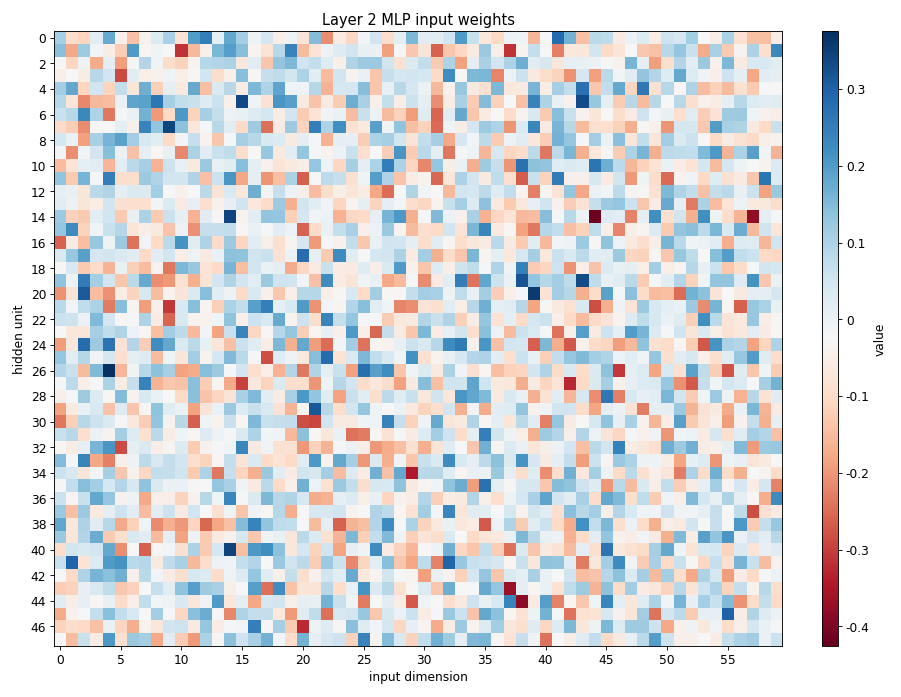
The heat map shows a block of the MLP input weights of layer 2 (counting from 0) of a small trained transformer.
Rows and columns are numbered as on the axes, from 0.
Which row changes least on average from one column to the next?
13
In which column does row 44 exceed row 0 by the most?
22
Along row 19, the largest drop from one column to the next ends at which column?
34
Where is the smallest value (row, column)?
14, 44
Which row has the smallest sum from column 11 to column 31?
32
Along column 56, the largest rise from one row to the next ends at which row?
15
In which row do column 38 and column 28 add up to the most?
18
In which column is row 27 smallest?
42
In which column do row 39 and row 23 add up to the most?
24
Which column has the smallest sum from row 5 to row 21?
29
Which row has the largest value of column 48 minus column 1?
9
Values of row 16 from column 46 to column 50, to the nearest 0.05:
0 -0.05 -0.1 -0.05 0.15
